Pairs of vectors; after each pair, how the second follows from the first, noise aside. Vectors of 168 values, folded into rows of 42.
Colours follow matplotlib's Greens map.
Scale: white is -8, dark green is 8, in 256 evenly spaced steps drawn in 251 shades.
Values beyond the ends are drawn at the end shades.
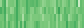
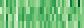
negated, scaled up.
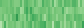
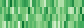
wrapped around, negated, scaled up.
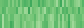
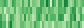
wrapped around, negated, scaled up.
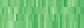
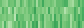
copied.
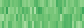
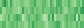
reversed, negated.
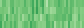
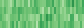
reversed.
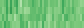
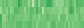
wrapped around, negated, partly zeroed.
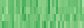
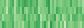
copied.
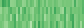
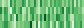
negated, scaled up.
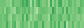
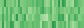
wrapped around.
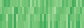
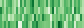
wrapped around, negated, scaled up.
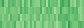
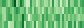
reversed, scaled up.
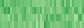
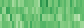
reversed, negated.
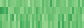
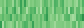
reversed.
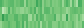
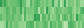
wrapped around.
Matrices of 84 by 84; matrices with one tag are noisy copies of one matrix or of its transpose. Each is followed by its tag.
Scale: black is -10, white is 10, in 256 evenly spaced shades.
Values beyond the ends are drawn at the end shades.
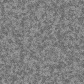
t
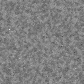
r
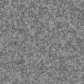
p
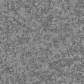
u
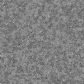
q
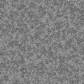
p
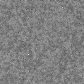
u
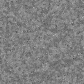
u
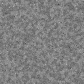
r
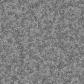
t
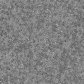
u
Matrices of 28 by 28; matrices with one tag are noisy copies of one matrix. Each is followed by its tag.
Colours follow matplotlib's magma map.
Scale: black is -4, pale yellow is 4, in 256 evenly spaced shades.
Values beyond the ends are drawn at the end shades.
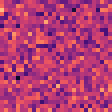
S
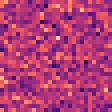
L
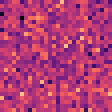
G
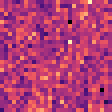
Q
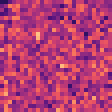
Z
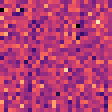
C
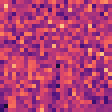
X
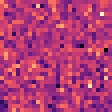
X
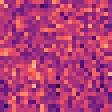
X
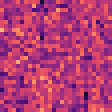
Q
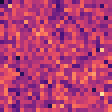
Z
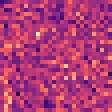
Z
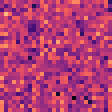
C
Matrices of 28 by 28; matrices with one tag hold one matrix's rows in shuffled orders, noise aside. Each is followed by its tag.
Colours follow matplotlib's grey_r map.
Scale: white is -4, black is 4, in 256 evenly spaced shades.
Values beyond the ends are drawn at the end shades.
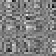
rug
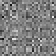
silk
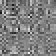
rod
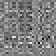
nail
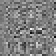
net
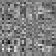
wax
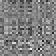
nail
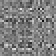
nail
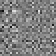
silk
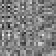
wax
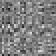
wax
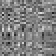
wax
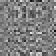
net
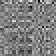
nail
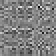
nail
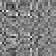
rod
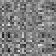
wax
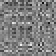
nail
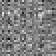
wax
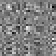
rug
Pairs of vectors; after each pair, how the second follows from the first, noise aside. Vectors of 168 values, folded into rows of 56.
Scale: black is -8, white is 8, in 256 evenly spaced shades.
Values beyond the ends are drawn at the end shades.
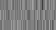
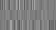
wrapped around, negated, partly zeroed.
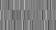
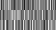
negated, scaled up.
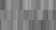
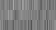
reversed, negated, partly zeroed.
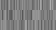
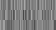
wrapped around, negated.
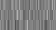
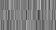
reversed, negated.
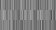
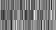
negated, scaled up.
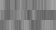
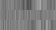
wrapped around, negated, partly zeroed.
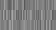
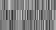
negated, scaled up.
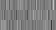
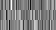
wrapped around, scaled up.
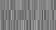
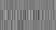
wrapped around, negated, partly zeroed.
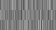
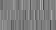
wrapped around, partly zeroed.
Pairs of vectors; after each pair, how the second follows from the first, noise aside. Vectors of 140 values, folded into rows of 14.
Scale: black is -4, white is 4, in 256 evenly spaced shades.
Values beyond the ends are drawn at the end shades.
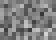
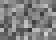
copied.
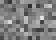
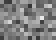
copied.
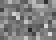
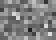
copied.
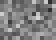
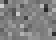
wrapped around, negated, partly zeroed.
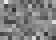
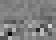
wrapped around, negated, partly zeroed.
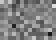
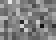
shuffled.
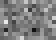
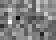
shuffled.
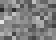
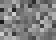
sign-scrambled.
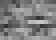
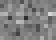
reversed, negated, partly zeroed.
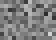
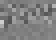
reversed, negated, partly zeroed.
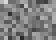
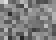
copied.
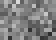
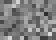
sign-scrambled.
